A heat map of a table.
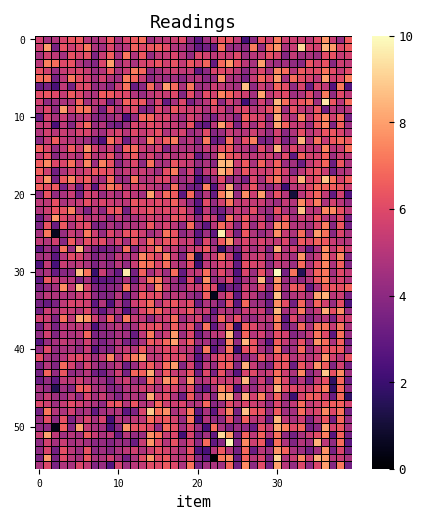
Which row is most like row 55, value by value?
49
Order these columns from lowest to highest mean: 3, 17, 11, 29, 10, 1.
29, 10, 11, 3, 1, 17
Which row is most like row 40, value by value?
37
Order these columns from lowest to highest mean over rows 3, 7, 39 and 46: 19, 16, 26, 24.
16, 19, 26, 24
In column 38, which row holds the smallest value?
0
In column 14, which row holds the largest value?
48
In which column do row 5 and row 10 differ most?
11
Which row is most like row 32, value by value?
27
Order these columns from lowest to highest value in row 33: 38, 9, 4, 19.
9, 19, 4, 38
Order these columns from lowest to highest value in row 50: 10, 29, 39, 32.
10, 39, 29, 32
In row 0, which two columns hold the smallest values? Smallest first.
26, 20
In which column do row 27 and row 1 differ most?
23
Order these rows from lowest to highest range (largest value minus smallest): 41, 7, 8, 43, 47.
47, 7, 41, 43, 8
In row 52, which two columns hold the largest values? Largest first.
24, 35
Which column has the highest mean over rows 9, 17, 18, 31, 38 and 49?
30
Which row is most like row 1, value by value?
18
